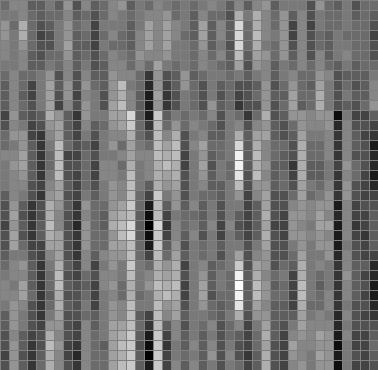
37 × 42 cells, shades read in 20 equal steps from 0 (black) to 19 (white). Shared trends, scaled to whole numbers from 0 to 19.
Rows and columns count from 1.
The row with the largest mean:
29
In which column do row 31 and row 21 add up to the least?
38
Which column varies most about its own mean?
27
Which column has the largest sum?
18
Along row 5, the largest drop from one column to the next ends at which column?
28
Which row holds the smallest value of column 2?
3
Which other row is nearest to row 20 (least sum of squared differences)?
26
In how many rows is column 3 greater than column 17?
33
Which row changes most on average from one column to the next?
23
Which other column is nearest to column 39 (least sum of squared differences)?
22
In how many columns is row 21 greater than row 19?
18
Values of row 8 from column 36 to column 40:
11 10 6 7 7
